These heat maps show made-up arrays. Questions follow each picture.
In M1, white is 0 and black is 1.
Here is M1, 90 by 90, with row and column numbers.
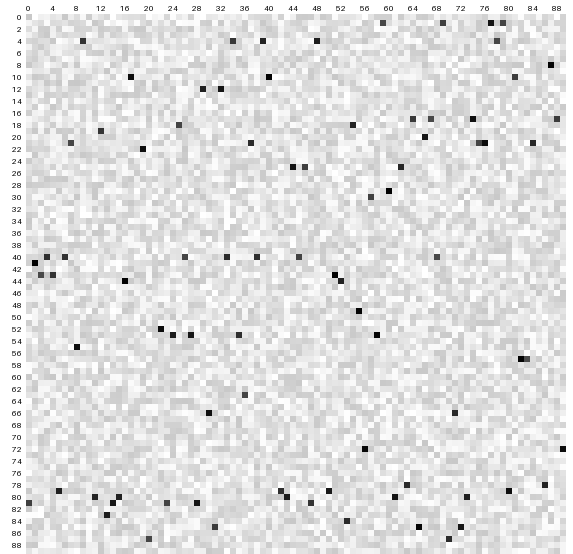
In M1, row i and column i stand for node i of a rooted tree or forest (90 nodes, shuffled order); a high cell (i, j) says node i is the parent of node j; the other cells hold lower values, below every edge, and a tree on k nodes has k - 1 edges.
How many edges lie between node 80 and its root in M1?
3
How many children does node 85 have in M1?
3
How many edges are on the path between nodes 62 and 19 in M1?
5
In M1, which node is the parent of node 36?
63
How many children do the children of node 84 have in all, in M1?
4
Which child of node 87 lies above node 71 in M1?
20
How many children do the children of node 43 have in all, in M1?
5
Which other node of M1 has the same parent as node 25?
54
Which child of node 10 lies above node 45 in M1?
40
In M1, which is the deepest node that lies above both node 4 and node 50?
79
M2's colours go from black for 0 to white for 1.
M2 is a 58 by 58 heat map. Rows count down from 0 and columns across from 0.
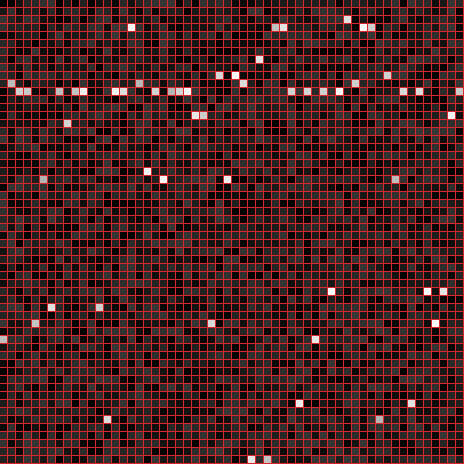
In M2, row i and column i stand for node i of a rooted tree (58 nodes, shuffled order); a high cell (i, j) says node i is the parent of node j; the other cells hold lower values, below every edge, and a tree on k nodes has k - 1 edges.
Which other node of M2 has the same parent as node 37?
51
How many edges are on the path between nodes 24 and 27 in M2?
4
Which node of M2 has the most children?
11
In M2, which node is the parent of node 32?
7
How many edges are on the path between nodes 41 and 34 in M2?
4
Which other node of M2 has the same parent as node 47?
13
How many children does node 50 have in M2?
2
